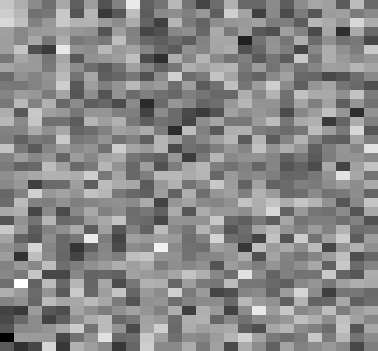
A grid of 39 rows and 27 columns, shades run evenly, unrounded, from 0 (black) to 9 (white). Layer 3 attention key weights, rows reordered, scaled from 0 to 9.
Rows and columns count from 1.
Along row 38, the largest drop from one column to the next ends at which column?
9
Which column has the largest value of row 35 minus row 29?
19
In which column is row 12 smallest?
11
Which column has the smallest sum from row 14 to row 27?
21
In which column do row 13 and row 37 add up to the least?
26
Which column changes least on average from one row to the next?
15
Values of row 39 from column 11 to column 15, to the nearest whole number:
7 5 5 6 4
